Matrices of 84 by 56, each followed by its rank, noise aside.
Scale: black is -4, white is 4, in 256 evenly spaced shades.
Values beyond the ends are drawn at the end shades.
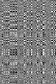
two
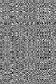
four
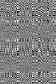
three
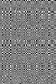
one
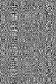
four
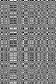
one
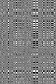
one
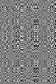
three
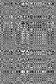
three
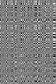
two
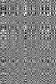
two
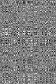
four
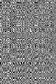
four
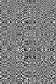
three
